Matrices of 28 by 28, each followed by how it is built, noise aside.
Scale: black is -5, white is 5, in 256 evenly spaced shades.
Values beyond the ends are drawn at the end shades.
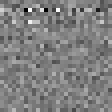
uneven rows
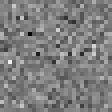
uneven rows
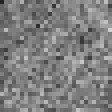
smooth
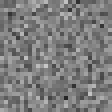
noise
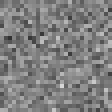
noise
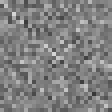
diagonal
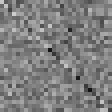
diagonal
